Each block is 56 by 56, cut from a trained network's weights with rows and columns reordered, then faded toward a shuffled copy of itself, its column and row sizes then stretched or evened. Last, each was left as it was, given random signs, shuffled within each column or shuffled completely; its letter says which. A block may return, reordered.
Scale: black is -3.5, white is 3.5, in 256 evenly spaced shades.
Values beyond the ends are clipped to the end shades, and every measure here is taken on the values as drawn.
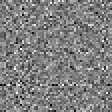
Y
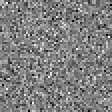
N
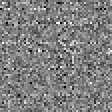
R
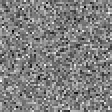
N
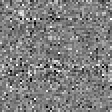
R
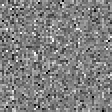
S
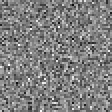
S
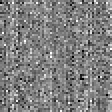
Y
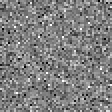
N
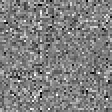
R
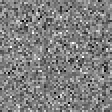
N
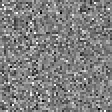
S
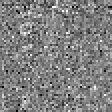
R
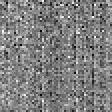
Y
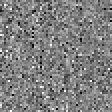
S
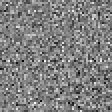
R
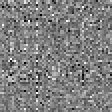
Y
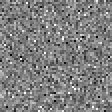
N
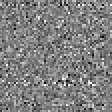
R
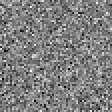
N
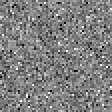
N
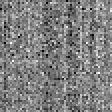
Y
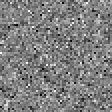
N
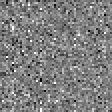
S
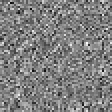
Y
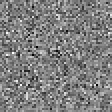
R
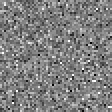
N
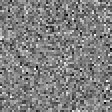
S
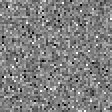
N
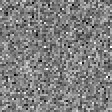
N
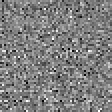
R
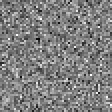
S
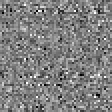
R
